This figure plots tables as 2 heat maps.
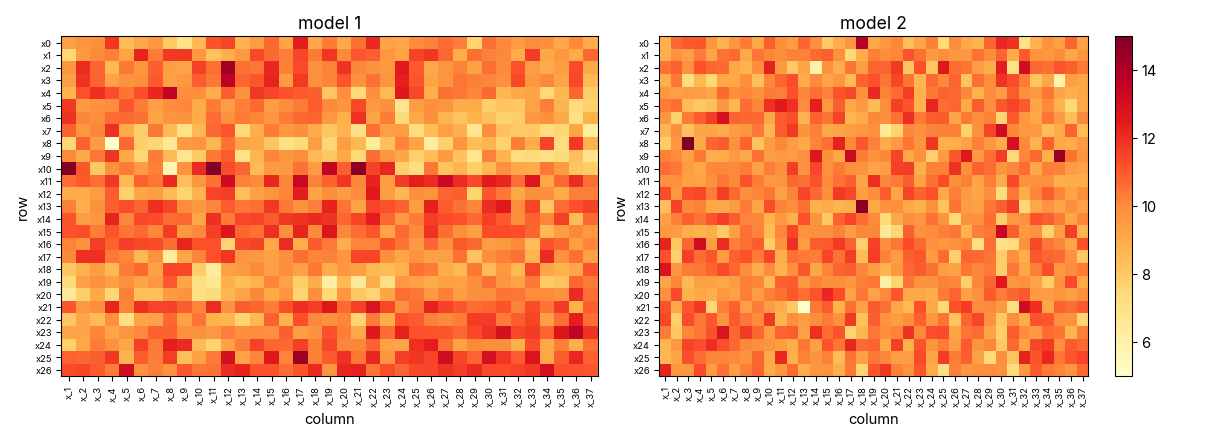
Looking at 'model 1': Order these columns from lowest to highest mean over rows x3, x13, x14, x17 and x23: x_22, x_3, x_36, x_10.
x_10, x_3, x_36, x_22
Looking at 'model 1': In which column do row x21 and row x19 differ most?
x_19
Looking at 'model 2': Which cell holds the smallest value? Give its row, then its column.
x21, x_13
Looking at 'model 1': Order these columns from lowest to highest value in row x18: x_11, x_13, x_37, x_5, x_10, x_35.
x_11, x_10, x_35, x_13, x_5, x_37
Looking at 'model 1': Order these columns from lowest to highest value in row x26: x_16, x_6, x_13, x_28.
x_6, x_16, x_28, x_13
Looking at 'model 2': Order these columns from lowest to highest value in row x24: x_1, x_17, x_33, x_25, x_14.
x_1, x_14, x_25, x_33, x_17
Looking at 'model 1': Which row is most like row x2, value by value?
x3
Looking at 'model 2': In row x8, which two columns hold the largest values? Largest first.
x_3, x_31
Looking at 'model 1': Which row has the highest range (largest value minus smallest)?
x10
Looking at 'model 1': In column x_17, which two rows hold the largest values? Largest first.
x25, x11
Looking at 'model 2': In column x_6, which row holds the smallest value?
x15
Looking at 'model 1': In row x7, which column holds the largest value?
x_4
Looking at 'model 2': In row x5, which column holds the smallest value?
x_36
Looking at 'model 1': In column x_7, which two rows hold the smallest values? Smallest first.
x8, x20
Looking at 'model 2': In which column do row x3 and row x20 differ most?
x_35
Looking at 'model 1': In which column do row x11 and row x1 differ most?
x_12
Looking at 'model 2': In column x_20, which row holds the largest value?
x26
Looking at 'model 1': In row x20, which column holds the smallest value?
x_1
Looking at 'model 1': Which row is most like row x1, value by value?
x24
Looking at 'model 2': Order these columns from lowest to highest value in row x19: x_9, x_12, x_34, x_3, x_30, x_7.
x_34, x_3, x_7, x_9, x_12, x_30
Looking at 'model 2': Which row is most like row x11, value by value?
x4
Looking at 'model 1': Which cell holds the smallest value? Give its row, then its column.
x8, x_4
